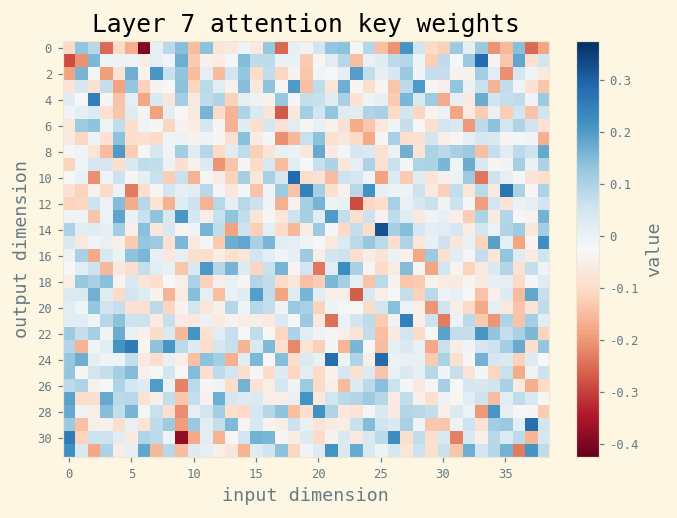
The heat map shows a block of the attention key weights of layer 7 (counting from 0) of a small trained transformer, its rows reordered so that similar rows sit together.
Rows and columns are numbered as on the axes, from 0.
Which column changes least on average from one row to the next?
0
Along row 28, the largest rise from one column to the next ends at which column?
34
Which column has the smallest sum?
17
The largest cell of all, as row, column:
14, 25
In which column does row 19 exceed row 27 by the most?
2
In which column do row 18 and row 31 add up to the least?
36
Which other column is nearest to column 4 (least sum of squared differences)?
26
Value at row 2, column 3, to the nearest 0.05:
-0.2
